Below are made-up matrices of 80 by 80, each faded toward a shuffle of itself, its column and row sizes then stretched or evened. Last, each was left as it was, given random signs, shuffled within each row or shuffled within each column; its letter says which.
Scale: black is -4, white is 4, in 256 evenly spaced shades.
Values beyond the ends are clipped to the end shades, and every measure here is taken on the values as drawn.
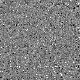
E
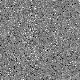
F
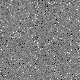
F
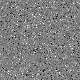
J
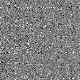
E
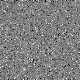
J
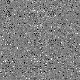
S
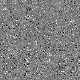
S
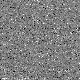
J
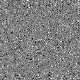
S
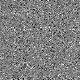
E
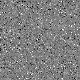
E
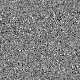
J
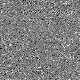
J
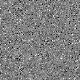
S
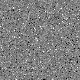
J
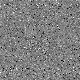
J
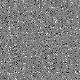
S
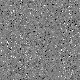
F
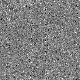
F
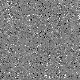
E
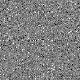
S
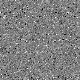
J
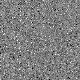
F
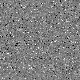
J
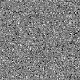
S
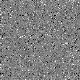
S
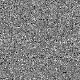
E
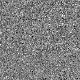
E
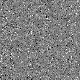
F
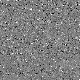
J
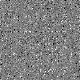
S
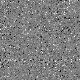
E
